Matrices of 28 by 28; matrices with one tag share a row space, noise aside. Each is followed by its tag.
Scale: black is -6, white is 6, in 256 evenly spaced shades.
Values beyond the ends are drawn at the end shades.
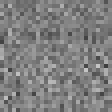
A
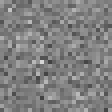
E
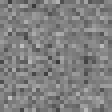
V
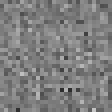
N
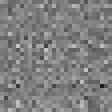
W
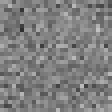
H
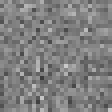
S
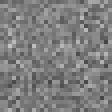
W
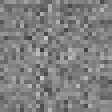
S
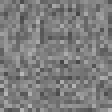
N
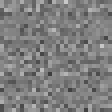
S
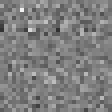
V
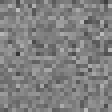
W
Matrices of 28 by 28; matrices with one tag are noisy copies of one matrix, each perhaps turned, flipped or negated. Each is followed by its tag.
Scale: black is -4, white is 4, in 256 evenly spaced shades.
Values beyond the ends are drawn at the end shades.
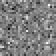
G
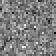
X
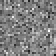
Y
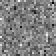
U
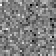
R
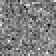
Y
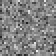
U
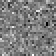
X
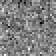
R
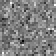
R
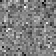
Y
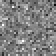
R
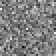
X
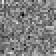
R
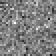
R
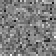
U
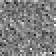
U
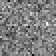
X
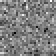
R
